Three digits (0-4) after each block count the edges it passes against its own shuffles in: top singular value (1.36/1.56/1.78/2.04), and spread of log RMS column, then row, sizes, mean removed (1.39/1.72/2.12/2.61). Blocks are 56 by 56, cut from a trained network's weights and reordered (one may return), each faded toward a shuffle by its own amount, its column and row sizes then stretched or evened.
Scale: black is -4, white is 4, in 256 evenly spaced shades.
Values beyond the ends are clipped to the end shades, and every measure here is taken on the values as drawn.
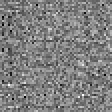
2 0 1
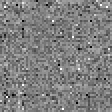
0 2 2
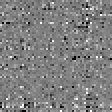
1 3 4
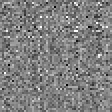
2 2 2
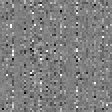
1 4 1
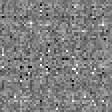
0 3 2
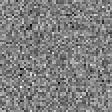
3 0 0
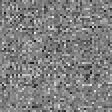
3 0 2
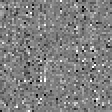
0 3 0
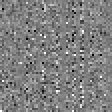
0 4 1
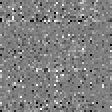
0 3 2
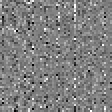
1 4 0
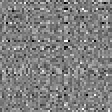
4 0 4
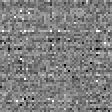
2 2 1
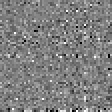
2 2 3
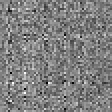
3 3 1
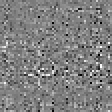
2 3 3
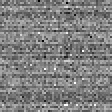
4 1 0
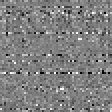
3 0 4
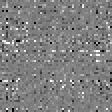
1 3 4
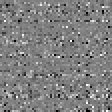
2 1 4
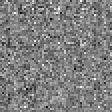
1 2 1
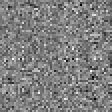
2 2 1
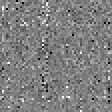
1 3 1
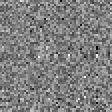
3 1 1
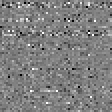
0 1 4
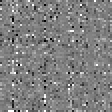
1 4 2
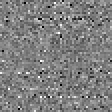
2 0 3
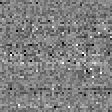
1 1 3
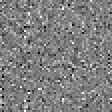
0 2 0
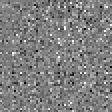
2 3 2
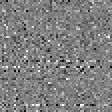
3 2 3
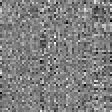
4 4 0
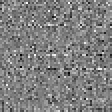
3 1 2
